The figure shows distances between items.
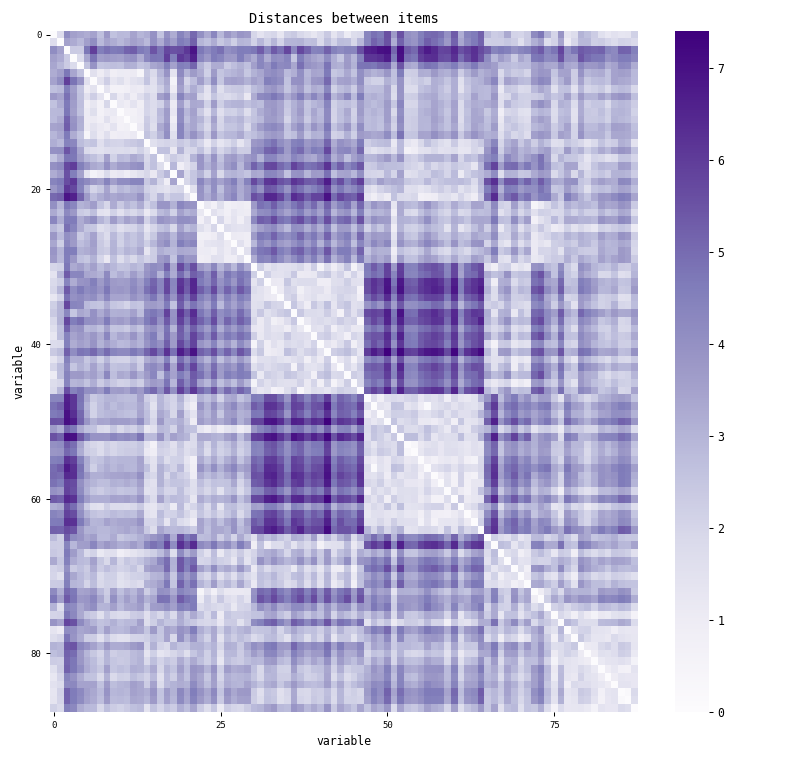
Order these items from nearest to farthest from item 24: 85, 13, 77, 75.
75, 77, 13, 85
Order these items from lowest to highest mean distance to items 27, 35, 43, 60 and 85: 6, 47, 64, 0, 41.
0, 6, 47, 41, 64
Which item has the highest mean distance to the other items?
2
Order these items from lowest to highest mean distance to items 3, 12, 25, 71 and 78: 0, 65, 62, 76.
65, 0, 76, 62
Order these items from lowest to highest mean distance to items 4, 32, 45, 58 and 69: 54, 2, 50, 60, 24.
54, 24, 2, 60, 50
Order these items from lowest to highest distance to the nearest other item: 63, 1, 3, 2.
63, 1, 3, 2
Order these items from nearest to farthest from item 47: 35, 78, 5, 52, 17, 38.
52, 17, 78, 5, 35, 38
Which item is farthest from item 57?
41
